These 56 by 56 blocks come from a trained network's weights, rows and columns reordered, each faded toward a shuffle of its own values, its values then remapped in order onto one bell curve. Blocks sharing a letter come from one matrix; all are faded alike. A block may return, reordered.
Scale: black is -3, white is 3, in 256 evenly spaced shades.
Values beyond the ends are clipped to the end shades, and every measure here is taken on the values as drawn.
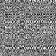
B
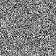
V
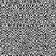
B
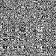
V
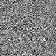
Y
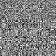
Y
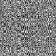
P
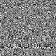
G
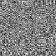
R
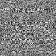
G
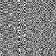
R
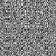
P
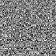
G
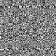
G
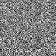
G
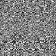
G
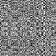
R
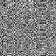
R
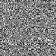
G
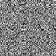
G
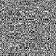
P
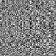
R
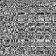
B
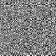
G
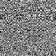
Y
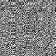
P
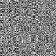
R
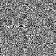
Y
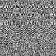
B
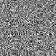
Y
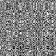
P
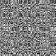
P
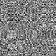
Y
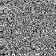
V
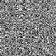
Y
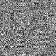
G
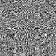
G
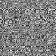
G
